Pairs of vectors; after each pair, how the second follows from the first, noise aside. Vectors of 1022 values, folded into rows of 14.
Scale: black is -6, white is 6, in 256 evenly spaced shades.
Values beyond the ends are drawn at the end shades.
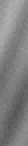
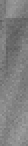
wrapped around, negated, shrunk.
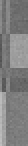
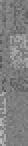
partly zeroed.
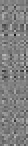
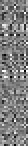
negated, scaled up.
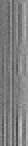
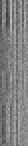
reversed, negated.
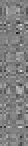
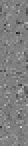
partly zeroed.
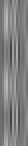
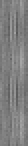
reversed, shrunk.
